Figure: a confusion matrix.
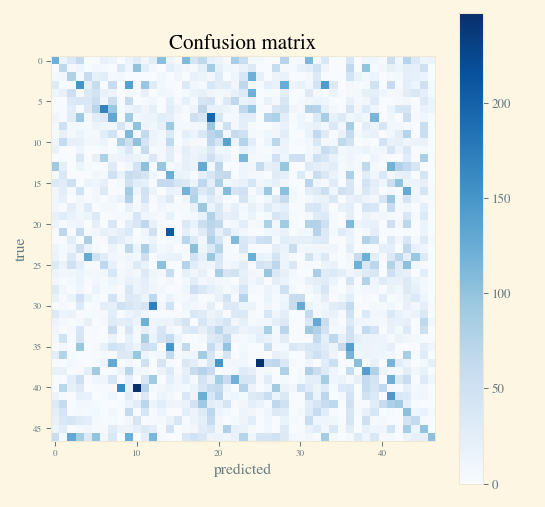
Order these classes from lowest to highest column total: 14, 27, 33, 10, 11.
27, 10, 14, 33, 11
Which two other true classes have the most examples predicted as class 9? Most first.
3, 46
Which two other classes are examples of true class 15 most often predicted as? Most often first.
42, 20
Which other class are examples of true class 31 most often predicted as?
36
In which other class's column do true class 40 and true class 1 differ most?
10
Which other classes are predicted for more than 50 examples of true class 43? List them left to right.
9, 19, 32
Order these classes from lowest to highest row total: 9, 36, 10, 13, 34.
34, 36, 9, 10, 13
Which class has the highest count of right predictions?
6
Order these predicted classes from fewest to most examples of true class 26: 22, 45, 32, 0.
0, 45, 22, 32
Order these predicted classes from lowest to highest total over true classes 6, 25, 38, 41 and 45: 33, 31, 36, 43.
33, 36, 31, 43
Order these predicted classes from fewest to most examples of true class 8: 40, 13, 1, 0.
0, 13, 40, 1
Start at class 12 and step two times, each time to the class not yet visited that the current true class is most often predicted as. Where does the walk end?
17
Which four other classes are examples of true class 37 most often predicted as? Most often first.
25, 20, 7, 41
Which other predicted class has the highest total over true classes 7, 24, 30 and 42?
19
